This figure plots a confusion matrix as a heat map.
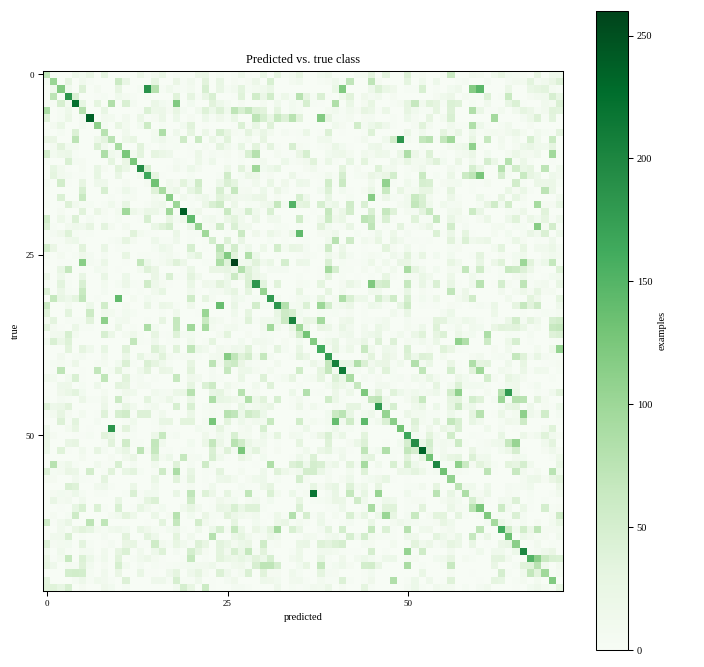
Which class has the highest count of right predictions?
26
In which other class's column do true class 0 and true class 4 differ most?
18
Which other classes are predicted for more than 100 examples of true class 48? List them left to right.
23, 40, 44
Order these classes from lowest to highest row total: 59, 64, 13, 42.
59, 42, 64, 13
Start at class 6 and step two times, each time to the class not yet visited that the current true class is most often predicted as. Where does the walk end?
71
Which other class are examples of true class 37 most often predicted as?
57
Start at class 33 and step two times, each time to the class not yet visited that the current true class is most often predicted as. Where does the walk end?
35
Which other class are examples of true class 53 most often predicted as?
19
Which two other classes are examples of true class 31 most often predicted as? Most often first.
10, 41
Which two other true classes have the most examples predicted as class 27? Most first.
52, 44
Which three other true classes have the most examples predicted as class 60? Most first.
2, 14, 41
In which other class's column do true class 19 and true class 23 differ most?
17
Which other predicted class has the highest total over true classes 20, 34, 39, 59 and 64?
65
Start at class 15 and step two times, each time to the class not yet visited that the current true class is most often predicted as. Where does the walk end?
66
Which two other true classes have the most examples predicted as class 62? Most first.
6, 18
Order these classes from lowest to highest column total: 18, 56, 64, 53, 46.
53, 46, 64, 18, 56
